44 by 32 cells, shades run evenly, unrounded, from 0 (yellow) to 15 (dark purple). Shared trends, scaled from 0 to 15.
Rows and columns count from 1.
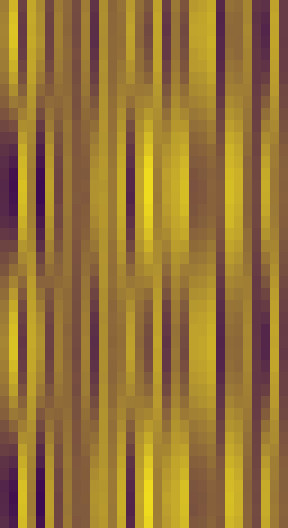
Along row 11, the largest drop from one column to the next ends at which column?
26
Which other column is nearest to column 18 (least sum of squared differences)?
31
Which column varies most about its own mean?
2
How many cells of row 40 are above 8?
14
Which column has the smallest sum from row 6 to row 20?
17
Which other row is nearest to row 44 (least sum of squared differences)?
18
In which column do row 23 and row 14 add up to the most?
5
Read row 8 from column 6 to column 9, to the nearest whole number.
9 8 8 10
